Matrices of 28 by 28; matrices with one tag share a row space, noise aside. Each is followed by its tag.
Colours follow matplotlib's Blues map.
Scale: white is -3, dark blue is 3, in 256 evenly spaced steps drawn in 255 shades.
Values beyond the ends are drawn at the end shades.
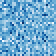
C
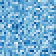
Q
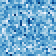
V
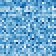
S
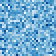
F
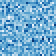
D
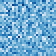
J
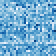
S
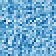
V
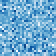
C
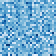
D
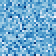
V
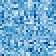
Q
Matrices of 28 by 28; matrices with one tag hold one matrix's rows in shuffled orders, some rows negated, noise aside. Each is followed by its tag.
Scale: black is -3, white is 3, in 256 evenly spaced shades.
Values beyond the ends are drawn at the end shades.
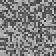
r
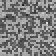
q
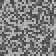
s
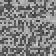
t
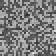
r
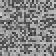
t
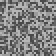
r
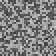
s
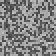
s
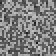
s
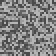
q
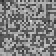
t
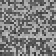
t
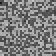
r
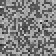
r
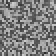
s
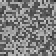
q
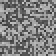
q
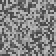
s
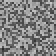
s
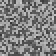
s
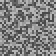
s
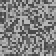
r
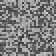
q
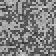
q
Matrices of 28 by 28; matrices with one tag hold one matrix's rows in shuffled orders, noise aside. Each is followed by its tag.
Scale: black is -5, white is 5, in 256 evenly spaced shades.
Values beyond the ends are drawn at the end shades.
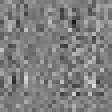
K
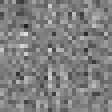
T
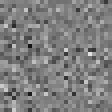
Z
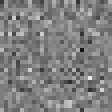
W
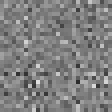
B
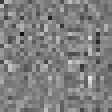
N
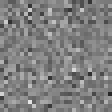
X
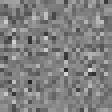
Z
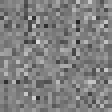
B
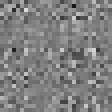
K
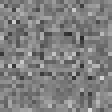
W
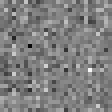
Z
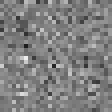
T
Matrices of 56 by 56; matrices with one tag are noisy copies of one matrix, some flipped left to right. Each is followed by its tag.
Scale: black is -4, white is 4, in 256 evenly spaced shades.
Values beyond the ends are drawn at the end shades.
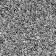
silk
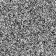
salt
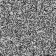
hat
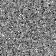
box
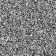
hat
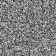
box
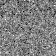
silk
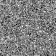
hat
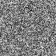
salt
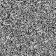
hat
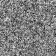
salt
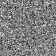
box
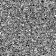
box
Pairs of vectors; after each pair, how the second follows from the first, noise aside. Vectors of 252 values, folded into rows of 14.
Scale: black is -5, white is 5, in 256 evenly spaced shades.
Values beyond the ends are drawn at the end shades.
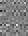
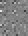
negated, partly zeroed.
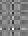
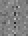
reversed, partly zeroed.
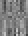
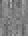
reversed, shrunk.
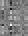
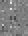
negated, partly zeroed.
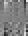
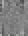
reversed, shrunk.
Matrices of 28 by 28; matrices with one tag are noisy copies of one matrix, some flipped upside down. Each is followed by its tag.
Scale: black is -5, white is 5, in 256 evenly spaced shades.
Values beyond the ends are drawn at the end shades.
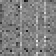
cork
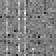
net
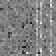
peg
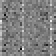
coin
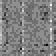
coin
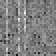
net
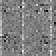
coin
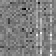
peg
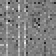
net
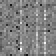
cork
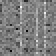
cork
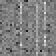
cork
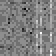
peg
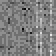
peg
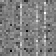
cork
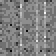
cork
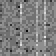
cork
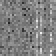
peg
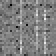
cork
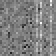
peg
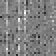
net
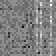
peg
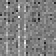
net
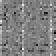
coin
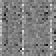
coin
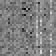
peg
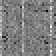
coin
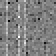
net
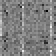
coin
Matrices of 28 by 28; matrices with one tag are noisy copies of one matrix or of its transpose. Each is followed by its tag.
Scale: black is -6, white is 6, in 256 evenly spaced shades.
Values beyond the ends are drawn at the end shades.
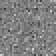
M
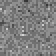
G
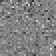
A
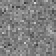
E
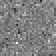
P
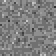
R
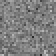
M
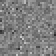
A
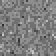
E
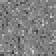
E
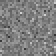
M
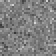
G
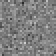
G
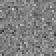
A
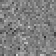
A
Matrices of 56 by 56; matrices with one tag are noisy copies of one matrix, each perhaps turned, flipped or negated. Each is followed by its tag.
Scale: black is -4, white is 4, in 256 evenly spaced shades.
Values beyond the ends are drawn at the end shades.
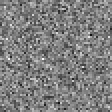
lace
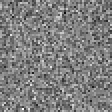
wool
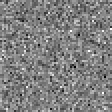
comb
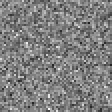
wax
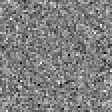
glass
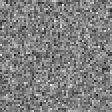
glass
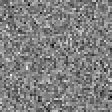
wax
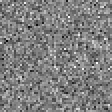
comb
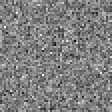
glass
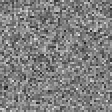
wax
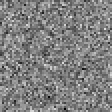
lace
